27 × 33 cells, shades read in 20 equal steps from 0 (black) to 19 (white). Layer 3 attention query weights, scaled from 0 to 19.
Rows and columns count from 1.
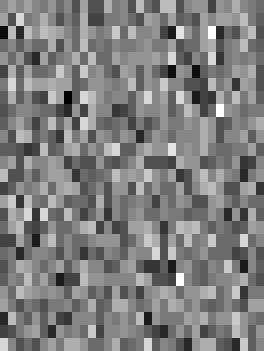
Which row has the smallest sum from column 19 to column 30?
6
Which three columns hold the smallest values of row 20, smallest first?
3, 11, 30
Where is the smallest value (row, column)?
8, 9
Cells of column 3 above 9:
12
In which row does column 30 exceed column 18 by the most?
23
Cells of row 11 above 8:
22
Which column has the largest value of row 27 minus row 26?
1
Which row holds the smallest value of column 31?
21
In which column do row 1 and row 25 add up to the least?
19
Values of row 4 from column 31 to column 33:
14 8 7
